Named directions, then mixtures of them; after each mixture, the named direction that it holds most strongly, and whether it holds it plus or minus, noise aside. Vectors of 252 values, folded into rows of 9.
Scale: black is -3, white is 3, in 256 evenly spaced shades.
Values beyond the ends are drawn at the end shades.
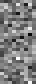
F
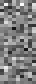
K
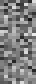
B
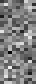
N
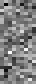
K, minus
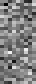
B, plus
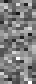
F, plus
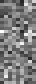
N, plus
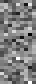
F, plus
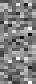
F, plus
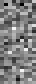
K, minus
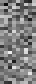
B, plus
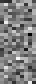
F, plus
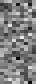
F, minus
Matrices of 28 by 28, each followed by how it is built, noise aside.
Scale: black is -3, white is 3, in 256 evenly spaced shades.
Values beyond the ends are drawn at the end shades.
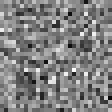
blocks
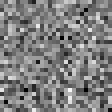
noise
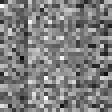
repeating rows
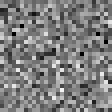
noise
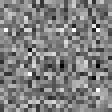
low rank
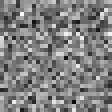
repeating columns
